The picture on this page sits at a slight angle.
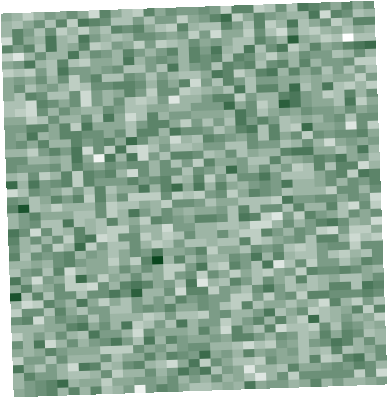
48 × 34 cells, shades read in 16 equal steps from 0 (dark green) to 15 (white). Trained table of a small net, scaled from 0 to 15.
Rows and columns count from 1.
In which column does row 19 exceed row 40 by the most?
9
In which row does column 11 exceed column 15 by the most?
38
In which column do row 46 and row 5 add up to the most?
22
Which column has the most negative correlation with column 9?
28
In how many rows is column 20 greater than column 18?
23
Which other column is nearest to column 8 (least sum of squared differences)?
31
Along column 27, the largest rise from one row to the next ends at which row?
6
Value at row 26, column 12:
4
